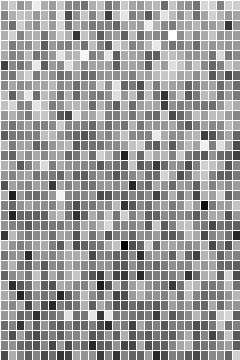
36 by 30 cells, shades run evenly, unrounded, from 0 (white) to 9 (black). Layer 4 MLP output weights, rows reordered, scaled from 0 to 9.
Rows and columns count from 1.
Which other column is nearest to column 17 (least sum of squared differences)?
7
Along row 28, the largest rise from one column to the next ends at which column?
30
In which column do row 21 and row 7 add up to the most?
26
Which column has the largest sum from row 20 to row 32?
16
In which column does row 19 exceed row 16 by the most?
17
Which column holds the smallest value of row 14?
20
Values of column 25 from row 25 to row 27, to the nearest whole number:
4 7 3
